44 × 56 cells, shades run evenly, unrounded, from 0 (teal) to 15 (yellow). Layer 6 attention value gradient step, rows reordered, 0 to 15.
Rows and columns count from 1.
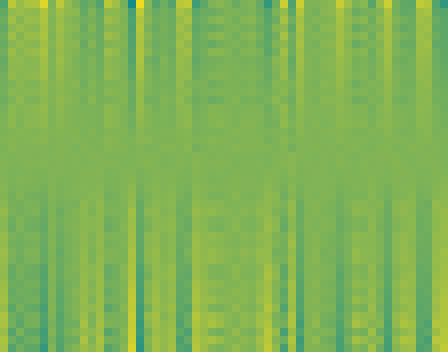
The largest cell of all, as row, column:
1, 18
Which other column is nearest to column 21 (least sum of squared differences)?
30
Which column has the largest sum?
17
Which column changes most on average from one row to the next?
27
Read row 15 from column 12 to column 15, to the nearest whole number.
7 7 8 8
